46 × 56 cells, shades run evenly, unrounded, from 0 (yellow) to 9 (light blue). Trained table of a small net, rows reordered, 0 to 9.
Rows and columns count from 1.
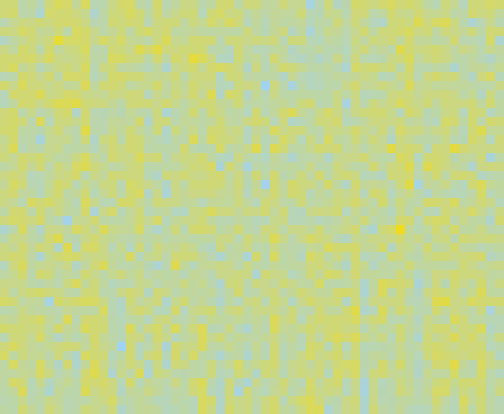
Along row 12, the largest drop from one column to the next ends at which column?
40
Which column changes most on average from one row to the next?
5
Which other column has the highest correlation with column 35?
52
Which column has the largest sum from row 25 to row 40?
47
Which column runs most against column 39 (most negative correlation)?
7
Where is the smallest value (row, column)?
26, 45
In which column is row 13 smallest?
33
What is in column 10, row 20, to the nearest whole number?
6
